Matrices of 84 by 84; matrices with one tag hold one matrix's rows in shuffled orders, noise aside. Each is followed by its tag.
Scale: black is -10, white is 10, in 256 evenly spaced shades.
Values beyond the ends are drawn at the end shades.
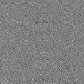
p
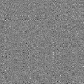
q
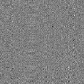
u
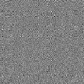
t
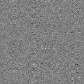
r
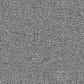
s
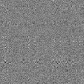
q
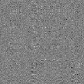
r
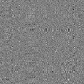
u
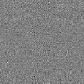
s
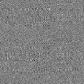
s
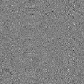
u
